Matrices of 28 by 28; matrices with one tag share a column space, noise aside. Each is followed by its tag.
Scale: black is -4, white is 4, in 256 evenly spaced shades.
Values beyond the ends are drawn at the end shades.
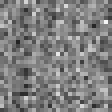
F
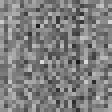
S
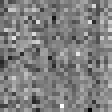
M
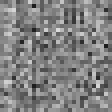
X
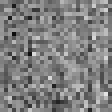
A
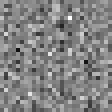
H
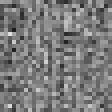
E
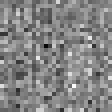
X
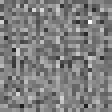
M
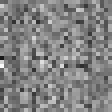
M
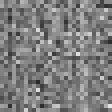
E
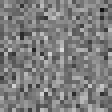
A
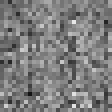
F
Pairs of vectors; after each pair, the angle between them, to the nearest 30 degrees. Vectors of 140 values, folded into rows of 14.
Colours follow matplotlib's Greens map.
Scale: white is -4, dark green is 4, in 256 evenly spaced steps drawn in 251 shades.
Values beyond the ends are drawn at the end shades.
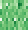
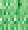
30 degrees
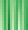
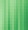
60 degrees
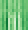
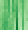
60 degrees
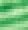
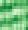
30 degrees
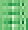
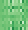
120 degrees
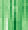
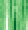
30 degrees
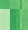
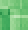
150 degrees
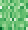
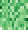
150 degrees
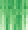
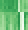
60 degrees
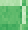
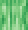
120 degrees
